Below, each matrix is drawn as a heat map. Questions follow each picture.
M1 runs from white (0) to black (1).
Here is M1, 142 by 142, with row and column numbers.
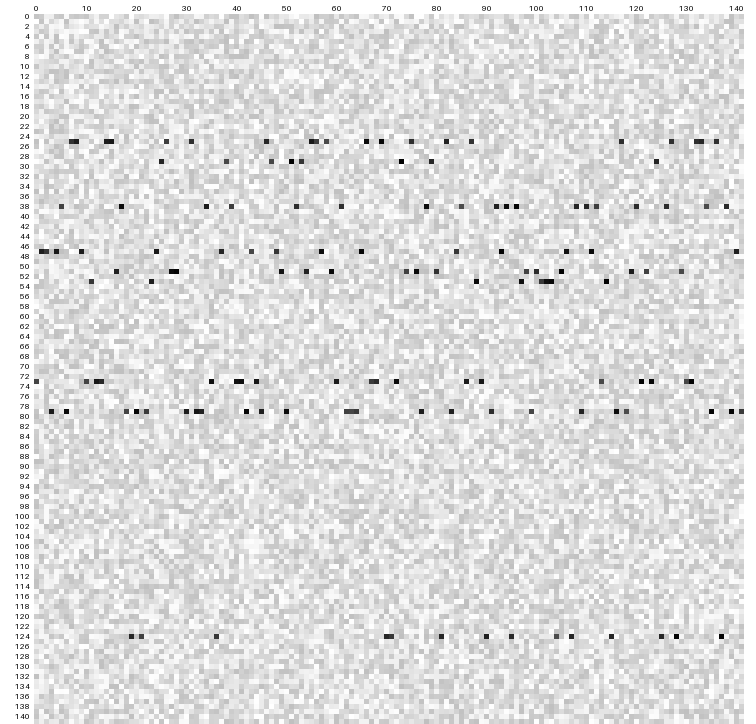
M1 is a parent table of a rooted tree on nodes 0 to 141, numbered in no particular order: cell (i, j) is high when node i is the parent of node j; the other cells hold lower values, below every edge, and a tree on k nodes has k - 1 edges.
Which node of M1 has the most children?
79
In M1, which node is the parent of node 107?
124
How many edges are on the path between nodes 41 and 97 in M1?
4
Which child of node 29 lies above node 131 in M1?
73
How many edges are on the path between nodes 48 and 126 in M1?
4
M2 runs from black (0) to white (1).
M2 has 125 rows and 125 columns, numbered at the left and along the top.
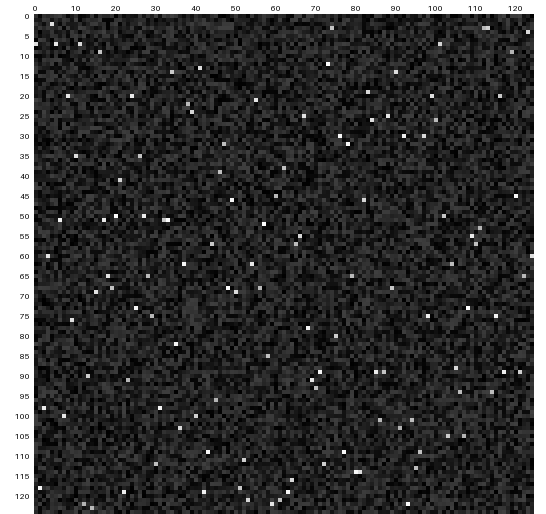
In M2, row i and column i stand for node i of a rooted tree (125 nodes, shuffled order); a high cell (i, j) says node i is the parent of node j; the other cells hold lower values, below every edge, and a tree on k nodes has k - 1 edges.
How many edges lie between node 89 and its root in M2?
5
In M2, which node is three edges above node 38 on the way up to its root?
9
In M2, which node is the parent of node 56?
68
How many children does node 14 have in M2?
2
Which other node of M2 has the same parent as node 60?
120
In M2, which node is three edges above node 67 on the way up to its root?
12
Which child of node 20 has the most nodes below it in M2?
24
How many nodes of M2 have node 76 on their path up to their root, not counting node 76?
11
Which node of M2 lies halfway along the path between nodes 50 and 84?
46
